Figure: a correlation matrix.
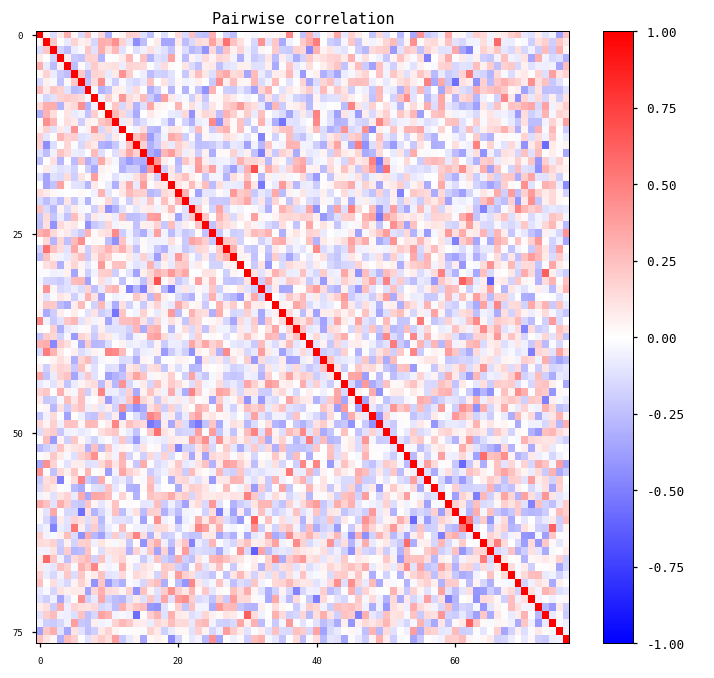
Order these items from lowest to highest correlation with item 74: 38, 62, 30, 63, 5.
38, 30, 63, 5, 62
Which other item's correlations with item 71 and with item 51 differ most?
39
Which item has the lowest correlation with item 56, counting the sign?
3
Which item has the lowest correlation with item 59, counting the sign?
71
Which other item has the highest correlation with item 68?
20
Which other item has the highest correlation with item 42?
64
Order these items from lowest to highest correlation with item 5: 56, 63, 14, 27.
63, 14, 56, 27
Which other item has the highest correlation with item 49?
11
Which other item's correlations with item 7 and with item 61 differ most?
31
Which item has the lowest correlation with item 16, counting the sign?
49
